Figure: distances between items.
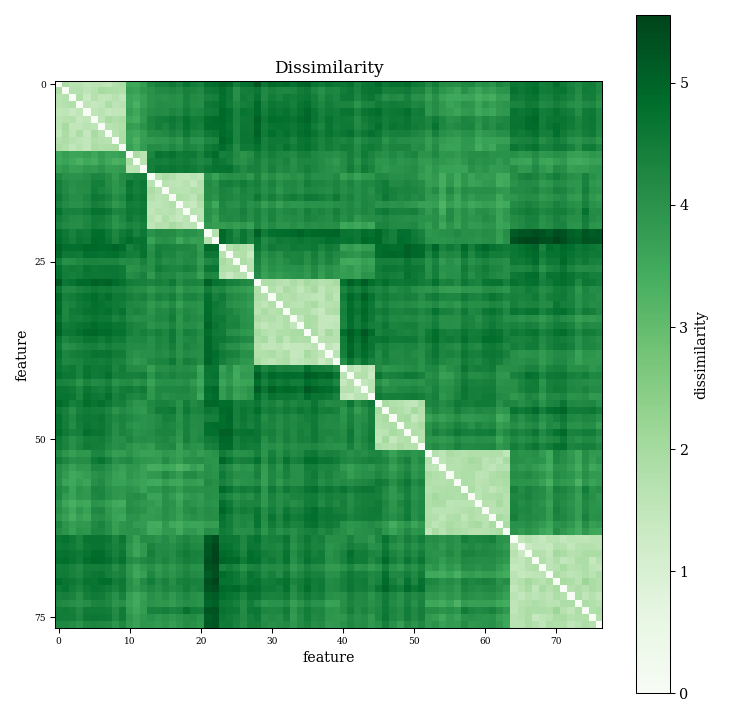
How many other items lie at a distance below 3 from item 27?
4
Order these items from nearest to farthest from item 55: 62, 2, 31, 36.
62, 2, 31, 36
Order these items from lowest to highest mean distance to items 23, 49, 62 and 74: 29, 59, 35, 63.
63, 59, 29, 35
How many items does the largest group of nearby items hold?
13
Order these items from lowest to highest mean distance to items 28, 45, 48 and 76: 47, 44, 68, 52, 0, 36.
47, 68, 36, 52, 44, 0
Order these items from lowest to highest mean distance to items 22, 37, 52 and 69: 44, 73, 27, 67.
73, 67, 27, 44
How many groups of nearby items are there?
10
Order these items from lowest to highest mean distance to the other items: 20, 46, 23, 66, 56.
56, 20, 66, 46, 23
